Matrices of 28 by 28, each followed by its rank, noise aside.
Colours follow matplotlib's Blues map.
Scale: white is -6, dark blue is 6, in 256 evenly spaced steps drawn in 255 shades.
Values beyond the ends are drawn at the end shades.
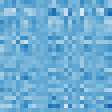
two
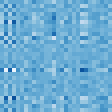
two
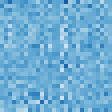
four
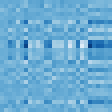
one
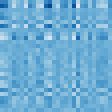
one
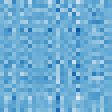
three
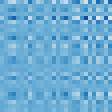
one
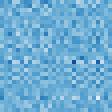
four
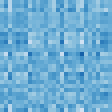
two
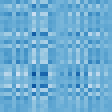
one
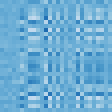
one
